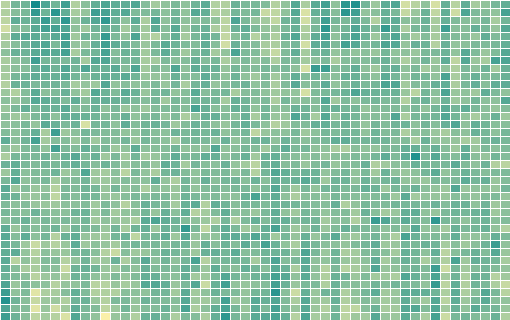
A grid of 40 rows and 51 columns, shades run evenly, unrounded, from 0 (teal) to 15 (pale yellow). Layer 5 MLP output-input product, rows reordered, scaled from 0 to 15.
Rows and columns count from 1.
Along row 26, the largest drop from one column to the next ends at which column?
22
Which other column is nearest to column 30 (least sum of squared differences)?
40
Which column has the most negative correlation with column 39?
1
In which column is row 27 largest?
20
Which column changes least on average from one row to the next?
37
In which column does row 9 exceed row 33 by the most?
31
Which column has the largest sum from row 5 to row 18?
28
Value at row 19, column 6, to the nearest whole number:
3
